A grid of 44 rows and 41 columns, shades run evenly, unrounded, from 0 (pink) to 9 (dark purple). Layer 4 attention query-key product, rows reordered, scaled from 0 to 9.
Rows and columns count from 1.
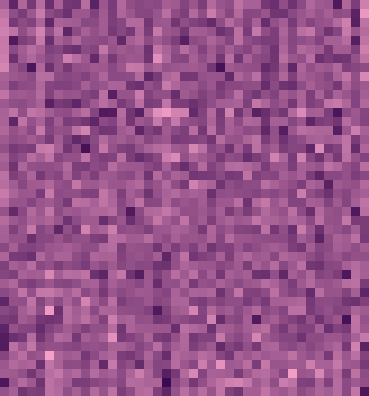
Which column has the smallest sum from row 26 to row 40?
13
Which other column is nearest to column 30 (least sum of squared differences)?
11
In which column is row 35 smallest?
6
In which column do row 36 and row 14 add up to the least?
24
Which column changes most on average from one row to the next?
29
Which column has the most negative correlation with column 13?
5
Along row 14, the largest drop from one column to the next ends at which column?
3
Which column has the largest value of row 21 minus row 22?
34
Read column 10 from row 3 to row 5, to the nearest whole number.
5 4 5
